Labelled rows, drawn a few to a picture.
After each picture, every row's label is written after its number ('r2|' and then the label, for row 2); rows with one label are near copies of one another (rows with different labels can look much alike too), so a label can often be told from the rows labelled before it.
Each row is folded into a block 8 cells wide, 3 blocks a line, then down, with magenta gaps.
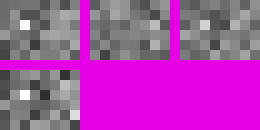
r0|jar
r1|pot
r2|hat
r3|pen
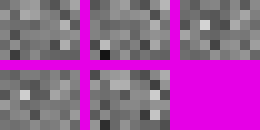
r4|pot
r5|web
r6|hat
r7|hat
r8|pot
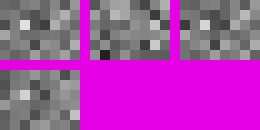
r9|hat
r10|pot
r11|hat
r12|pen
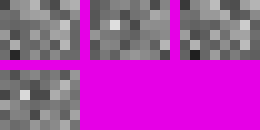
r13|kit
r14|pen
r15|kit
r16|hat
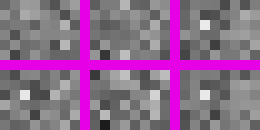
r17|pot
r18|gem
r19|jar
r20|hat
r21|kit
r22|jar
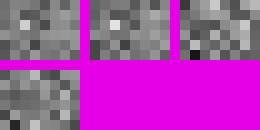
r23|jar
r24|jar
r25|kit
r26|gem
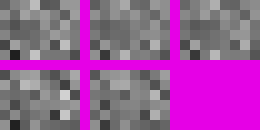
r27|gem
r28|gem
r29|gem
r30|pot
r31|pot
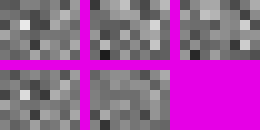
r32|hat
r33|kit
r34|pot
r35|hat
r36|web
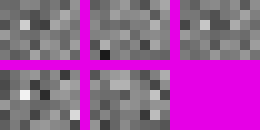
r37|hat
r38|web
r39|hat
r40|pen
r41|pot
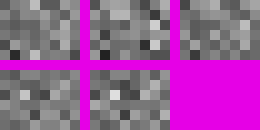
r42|gem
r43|pot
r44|kit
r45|hat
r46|hat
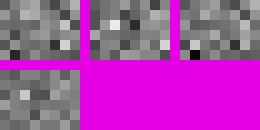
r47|pot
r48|pen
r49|web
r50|hat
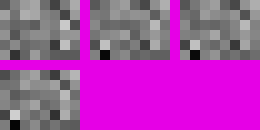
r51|pot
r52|web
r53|web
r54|web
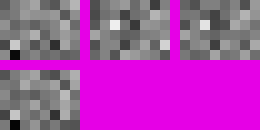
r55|web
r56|pen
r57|hat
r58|web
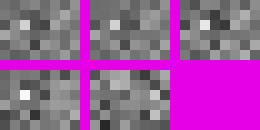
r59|hat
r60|hat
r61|hat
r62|jar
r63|pot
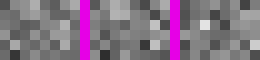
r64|kit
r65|pot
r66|pen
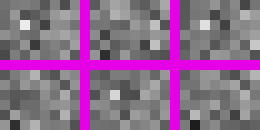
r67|jar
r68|pot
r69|pen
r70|gem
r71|hat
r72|web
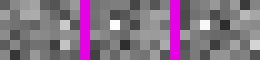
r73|pot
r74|jar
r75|pen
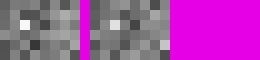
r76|jar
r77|pen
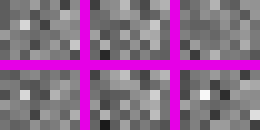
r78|pen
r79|kit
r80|gem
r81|hat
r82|kit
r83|pen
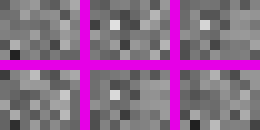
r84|web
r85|hat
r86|jar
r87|kit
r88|jar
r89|gem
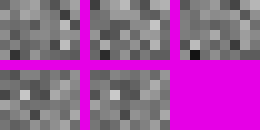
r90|pot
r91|kit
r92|web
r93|hat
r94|hat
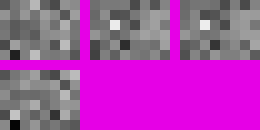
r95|gem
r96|jar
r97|jar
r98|web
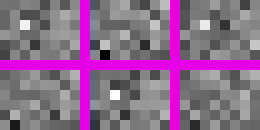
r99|jar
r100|web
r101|pen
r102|web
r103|jar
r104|kit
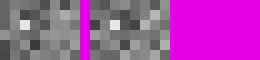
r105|jar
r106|hat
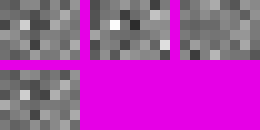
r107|hat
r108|pen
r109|gem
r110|hat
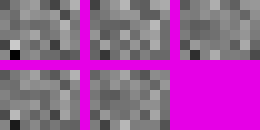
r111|web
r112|kit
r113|gem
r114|web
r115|gem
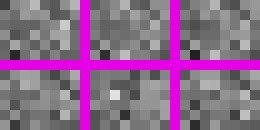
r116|kit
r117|gem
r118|gem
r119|pot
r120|jar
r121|pot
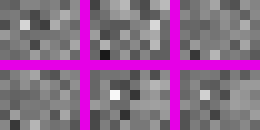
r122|hat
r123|kit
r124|gem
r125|gem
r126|jar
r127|jar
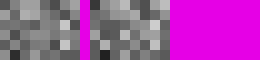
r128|pot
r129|kit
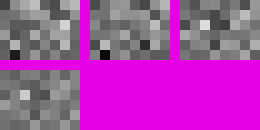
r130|kit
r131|web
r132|hat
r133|hat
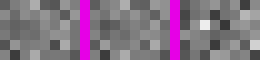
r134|gem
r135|gem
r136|pen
